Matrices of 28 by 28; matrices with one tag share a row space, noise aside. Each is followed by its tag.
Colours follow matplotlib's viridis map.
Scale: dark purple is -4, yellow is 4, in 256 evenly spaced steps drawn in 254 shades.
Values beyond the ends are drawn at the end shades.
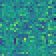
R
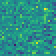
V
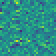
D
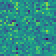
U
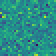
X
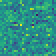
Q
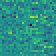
V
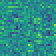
U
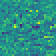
V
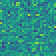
X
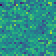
R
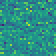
R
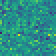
X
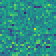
U
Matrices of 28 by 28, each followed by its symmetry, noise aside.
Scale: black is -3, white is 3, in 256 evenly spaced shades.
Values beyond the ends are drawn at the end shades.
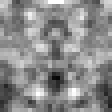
mirrored left to right.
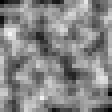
same after a half turn.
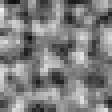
antisymmetric.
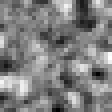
antisymmetric.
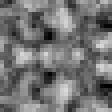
mirrored top to bottom.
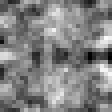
mirrored top to bottom.
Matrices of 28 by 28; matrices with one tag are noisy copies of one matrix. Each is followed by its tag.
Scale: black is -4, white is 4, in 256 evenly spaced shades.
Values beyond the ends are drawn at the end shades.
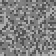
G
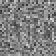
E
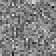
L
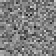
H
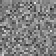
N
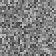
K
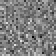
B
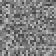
G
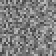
K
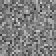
N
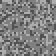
N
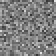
H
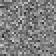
H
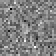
E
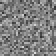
N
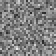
G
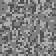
N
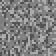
K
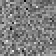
G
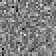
K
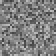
L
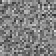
N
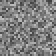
K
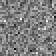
K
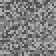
H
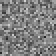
N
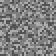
H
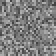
G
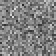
B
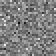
H
